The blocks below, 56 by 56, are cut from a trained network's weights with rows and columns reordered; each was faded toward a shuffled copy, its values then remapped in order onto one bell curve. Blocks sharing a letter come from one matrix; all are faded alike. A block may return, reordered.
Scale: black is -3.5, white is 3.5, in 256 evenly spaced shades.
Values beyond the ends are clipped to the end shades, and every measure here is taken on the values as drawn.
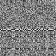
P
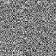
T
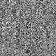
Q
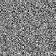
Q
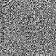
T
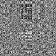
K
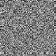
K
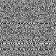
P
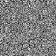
T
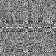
P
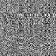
K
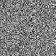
Q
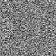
Q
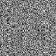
T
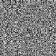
T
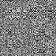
T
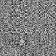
K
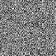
T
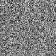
Q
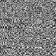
T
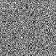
K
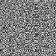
K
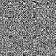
K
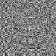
K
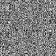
Q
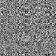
K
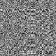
K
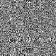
T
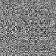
K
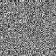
K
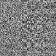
Q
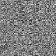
T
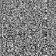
Q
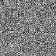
T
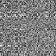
K
